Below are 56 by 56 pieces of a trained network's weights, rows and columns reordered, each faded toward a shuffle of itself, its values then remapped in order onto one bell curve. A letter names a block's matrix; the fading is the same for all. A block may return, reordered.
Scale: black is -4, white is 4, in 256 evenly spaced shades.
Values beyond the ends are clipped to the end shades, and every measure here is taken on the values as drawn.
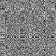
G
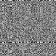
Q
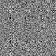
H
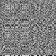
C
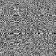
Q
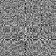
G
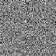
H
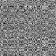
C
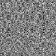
H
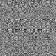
Q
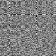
G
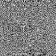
H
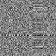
C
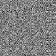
H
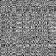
C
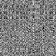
G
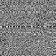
C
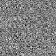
H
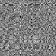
G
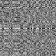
C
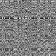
C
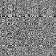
Q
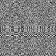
C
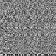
C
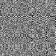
G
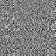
G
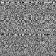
Q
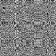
G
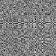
G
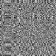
G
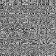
Q
